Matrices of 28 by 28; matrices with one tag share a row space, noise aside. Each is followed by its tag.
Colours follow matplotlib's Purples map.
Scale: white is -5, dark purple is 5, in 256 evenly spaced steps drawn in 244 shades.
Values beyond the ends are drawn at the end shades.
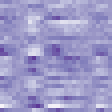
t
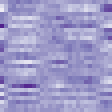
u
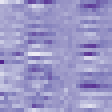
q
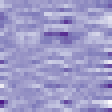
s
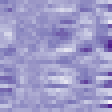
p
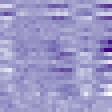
p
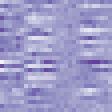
q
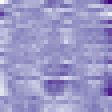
s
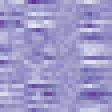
q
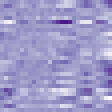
p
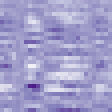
t
